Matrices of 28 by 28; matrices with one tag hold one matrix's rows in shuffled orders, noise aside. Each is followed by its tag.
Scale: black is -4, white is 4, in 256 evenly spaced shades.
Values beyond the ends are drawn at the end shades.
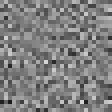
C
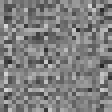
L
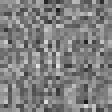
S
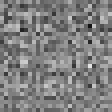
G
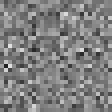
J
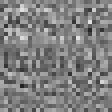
G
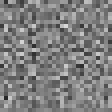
J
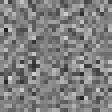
J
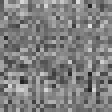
G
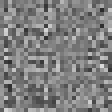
L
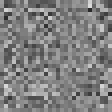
L
